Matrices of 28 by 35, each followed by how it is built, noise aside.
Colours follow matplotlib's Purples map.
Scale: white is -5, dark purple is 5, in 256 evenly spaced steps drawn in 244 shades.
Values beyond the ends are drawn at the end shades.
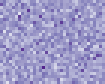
noise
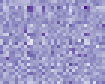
low rank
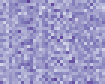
repeating rows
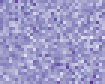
noise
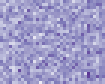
repeating rows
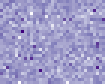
sparse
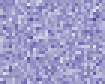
noise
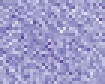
Toeplitz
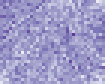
smooth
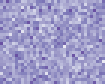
noise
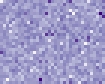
sparse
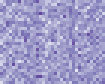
repeating rows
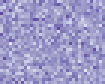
noise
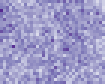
smooth
